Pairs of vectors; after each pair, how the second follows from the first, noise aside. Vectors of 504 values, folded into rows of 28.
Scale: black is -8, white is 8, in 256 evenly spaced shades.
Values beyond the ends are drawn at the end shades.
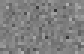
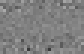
wrapped around, partly zeroed.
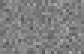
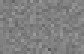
reversed, negated, shrunk.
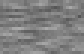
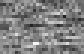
reversed, negated, scaled up.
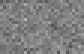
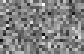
wrapped around, scaled up.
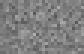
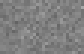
shrunk.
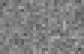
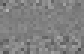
reversed, partly zeroed.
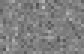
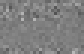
wrapped around, partly zeroed.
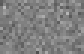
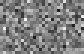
wrapped around, scaled up.
